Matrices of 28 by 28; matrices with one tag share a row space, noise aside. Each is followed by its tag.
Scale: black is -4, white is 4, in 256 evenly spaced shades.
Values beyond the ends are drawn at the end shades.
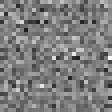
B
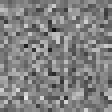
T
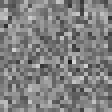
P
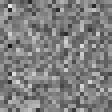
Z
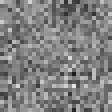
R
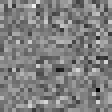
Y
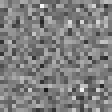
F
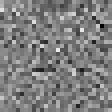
F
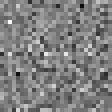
F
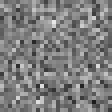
F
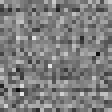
B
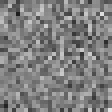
P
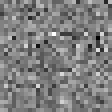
Y
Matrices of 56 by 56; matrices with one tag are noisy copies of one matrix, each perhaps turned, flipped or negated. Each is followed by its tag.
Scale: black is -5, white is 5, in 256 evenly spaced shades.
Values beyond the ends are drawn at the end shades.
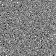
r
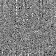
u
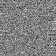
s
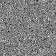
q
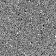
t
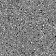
t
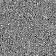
q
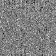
s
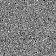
q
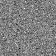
q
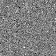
q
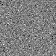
r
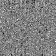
s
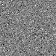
r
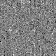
s
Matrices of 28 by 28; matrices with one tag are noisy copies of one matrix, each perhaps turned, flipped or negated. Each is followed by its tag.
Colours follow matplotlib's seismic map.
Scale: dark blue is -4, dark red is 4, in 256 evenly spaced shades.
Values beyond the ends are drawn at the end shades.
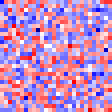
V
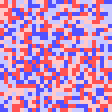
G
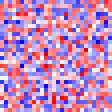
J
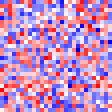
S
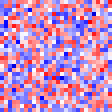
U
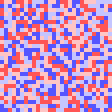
J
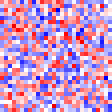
V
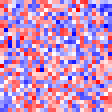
G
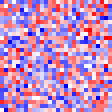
V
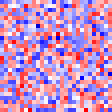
J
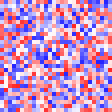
J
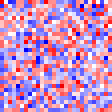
V
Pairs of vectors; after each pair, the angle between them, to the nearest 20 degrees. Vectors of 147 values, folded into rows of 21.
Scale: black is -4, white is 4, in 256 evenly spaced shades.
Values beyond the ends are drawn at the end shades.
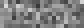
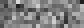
160 degrees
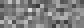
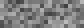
120 degrees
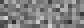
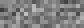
100 degrees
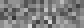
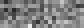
40 degrees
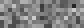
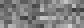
140 degrees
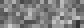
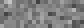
60 degrees
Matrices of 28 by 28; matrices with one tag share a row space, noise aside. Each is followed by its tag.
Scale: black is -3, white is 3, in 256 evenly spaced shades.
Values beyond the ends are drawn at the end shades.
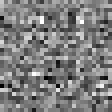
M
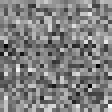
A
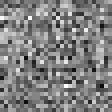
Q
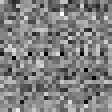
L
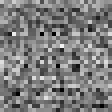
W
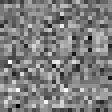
W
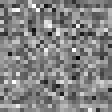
W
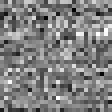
Q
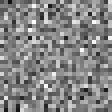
A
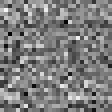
L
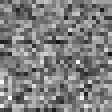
M
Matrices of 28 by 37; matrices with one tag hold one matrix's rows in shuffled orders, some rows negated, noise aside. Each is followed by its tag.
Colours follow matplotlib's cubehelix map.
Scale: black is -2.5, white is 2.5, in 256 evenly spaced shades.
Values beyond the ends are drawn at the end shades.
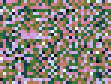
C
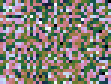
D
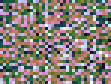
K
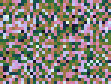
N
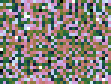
C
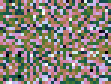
D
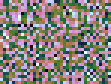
N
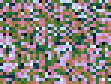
K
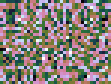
D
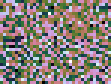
D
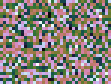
C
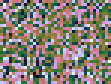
N
